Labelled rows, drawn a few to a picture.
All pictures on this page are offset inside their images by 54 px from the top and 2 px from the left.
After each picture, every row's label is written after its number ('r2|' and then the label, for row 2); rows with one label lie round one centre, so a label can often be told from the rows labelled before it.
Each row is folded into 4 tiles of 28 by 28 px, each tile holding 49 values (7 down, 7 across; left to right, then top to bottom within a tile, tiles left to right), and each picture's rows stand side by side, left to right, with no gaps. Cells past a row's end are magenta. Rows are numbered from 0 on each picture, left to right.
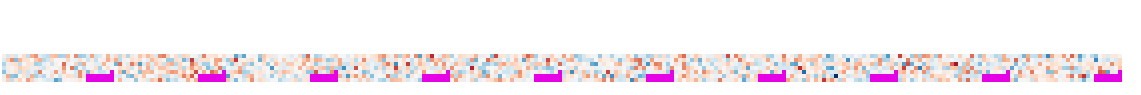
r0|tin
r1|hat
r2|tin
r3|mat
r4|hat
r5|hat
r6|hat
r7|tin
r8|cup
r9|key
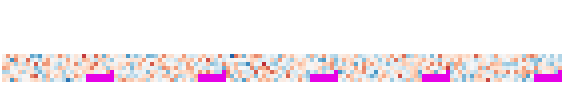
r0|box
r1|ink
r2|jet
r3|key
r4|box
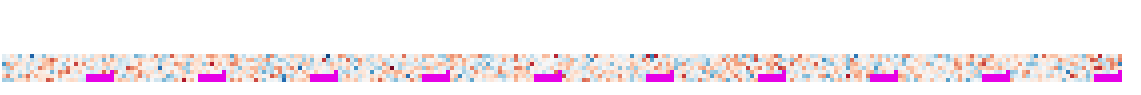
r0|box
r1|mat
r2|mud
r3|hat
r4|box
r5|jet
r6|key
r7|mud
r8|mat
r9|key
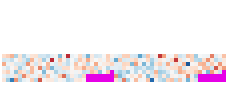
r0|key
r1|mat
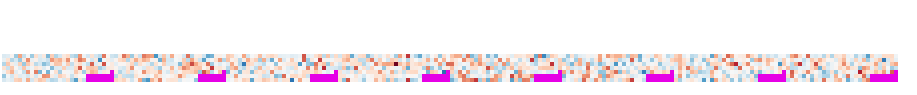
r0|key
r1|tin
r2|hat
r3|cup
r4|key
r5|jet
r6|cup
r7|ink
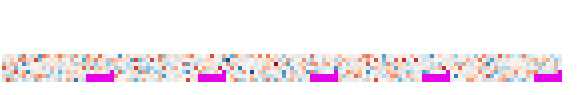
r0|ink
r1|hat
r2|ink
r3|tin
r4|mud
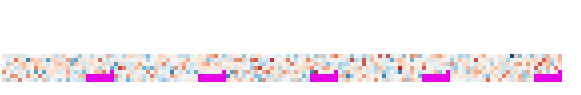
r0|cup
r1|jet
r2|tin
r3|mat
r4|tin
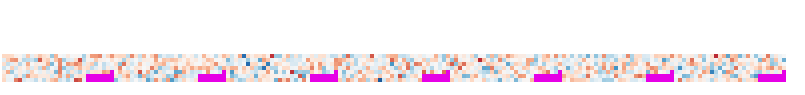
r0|hat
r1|key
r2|jet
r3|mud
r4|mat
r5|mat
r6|mat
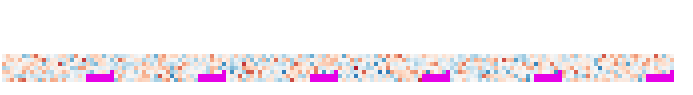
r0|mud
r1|mud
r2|key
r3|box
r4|key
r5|mat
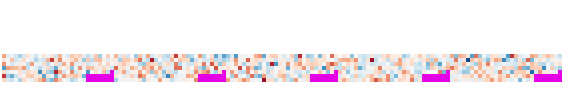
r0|mat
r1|box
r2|tin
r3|cup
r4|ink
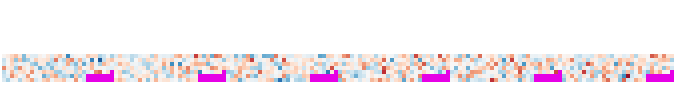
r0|jet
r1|box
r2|tin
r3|hat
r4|hat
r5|hat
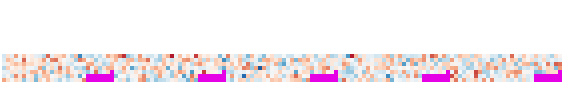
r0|tin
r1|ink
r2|box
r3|box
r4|box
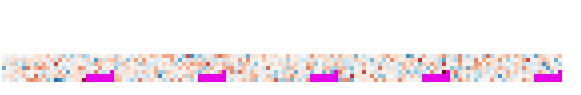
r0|key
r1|tin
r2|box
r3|jet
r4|hat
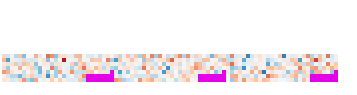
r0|mat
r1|tin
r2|key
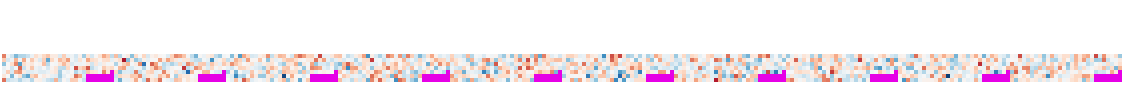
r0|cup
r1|jet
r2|mat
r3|cup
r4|hat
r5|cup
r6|hat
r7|ink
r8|key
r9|box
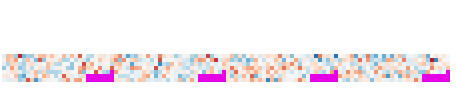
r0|key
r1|mud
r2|jet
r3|tin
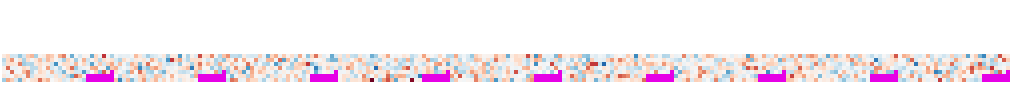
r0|jet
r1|box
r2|mud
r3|jet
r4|key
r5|key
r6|key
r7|tin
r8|key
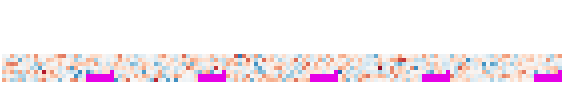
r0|cup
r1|key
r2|hat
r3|box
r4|tin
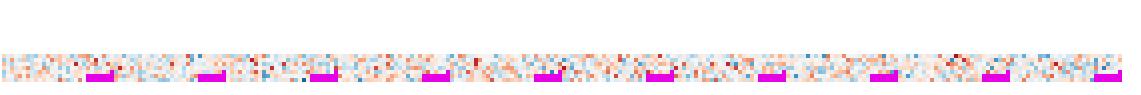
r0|jet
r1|cup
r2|mud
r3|ink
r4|ink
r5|ink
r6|ink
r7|mat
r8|ink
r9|hat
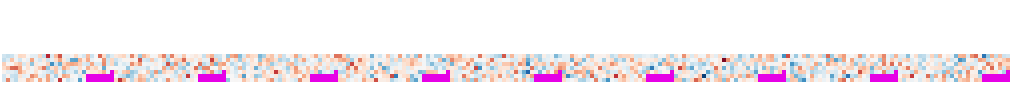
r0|jet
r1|mat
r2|hat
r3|tin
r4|cup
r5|ink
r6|jet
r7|mat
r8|key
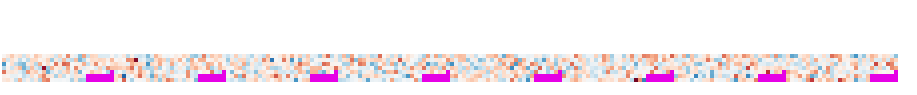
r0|cup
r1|mat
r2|key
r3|mat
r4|box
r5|hat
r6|key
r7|jet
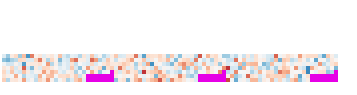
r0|jet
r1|jet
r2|tin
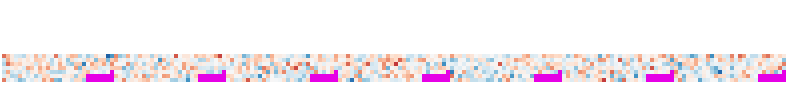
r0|cup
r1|ink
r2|tin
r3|cup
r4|mat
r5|hat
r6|mat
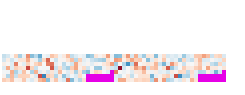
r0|ink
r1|mud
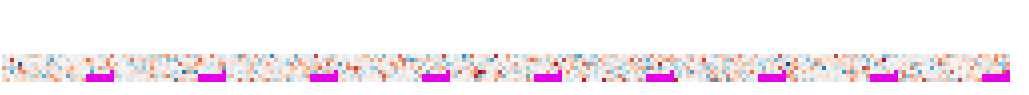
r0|mud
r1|ink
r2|key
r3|cup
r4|jet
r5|hat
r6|tin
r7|cup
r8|box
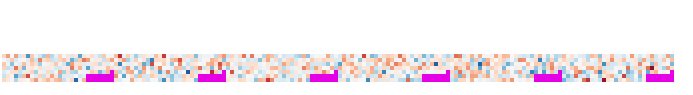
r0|tin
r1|mat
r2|hat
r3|cup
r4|jet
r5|key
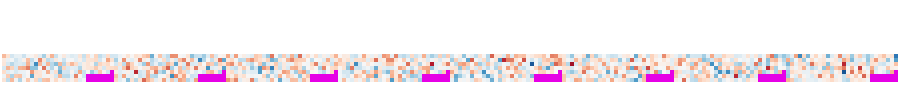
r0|jet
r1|ink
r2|tin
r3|tin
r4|mat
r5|key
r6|mud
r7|cup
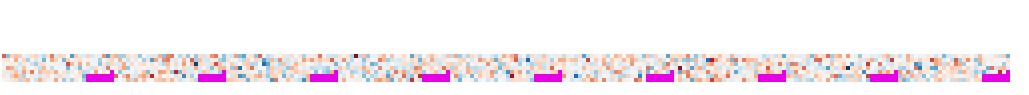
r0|jet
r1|jet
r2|mud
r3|hat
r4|cup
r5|mat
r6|jet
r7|cup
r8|cup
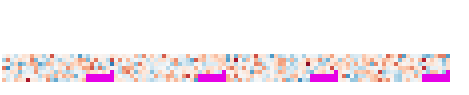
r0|tin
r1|mat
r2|tin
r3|cup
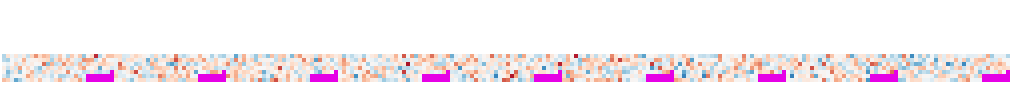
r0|mat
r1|jet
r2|mud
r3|mud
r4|ink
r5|tin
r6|mat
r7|jet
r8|key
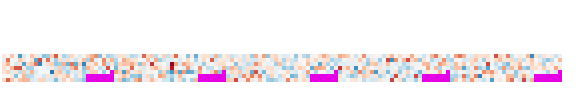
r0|tin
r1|cup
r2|mud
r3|ink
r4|jet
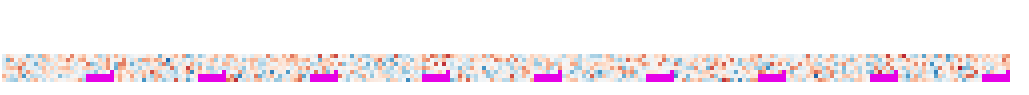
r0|mat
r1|cup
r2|mat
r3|mat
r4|key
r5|hat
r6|ink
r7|jet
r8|mat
